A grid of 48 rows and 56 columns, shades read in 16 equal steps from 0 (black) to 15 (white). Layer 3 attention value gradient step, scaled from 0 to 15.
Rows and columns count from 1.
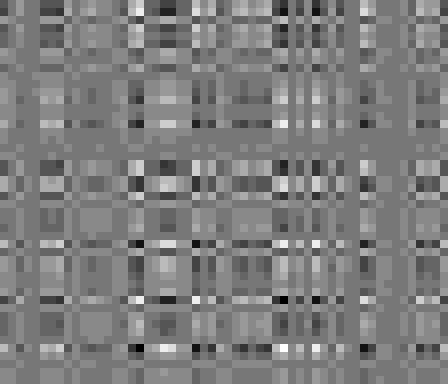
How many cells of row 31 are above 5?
41
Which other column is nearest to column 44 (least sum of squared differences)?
4
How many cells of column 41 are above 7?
25
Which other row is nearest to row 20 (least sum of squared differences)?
10
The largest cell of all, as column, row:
36, 44
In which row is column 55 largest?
38
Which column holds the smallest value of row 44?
18
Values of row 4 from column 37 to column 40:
7 5 8 3
